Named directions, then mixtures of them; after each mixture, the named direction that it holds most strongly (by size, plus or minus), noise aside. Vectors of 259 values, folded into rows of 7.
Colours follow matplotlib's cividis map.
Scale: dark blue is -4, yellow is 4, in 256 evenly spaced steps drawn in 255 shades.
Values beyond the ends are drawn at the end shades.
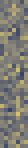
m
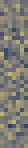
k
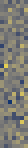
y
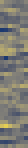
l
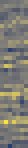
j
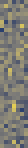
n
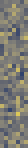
m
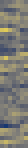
l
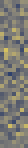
k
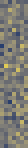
y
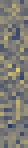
m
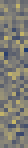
k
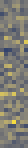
k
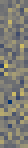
y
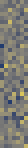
y
